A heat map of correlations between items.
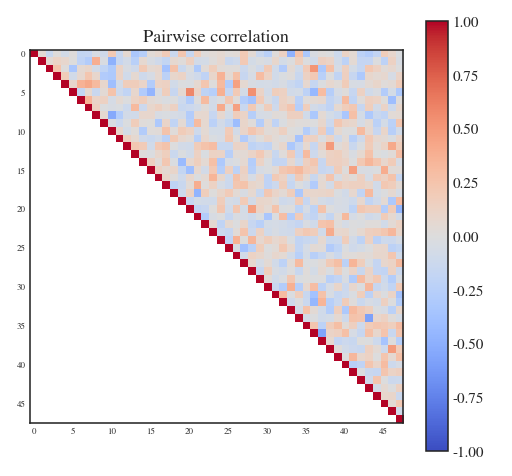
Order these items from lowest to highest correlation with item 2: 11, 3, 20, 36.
20, 11, 3, 36
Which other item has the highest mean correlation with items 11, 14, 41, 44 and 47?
35
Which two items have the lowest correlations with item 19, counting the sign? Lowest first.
14, 46
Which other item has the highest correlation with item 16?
23
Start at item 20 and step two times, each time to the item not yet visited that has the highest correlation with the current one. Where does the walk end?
28
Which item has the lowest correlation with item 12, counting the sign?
33
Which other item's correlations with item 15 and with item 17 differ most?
5
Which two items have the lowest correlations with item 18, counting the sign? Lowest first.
21, 34
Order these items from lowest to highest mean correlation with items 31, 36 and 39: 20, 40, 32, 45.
32, 20, 40, 45
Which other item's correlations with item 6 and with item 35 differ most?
46
